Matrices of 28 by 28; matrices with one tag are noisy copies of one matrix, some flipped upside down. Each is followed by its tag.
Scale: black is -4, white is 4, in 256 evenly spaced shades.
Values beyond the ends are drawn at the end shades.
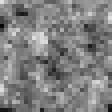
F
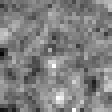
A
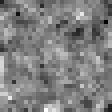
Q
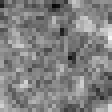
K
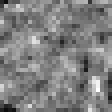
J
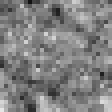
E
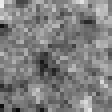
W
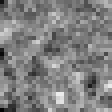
A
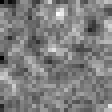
A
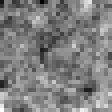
W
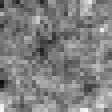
W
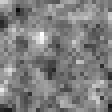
F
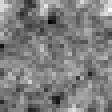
E
